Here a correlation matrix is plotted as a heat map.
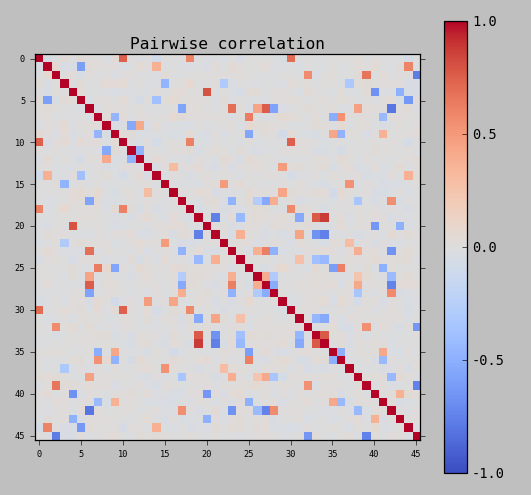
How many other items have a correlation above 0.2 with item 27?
4
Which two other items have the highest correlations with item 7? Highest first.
25, 36
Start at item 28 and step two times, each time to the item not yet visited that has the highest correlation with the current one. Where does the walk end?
17
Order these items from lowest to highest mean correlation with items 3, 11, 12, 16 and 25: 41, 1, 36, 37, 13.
41, 37, 1, 13, 36
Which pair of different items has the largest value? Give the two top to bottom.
19, 34
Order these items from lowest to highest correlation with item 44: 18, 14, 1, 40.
18, 40, 14, 1
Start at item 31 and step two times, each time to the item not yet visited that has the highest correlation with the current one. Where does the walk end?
24
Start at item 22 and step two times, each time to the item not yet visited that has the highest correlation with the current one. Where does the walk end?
37
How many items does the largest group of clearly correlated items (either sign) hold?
8
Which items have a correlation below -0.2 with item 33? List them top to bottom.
21, 24, 31
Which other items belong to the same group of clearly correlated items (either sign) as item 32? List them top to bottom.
2, 39, 45
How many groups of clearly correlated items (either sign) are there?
10
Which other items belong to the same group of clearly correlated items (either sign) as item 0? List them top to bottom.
10, 18, 30
